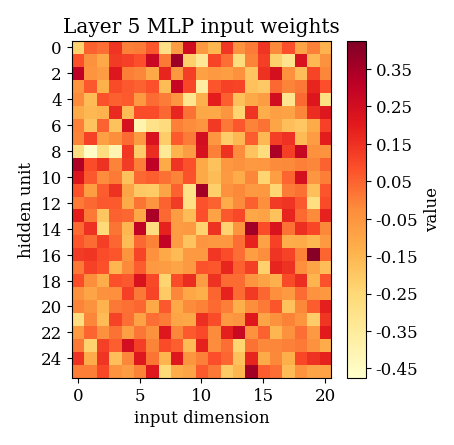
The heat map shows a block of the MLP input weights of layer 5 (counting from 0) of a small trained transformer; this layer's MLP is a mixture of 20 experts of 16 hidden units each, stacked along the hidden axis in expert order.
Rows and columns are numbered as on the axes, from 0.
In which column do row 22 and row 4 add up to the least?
17
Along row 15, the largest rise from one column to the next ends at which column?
7
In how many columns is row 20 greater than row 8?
13
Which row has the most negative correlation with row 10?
6
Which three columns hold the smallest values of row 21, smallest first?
0, 19, 2
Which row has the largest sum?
16
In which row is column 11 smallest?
11
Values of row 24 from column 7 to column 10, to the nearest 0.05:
-0.15 0.2 -0.05 0
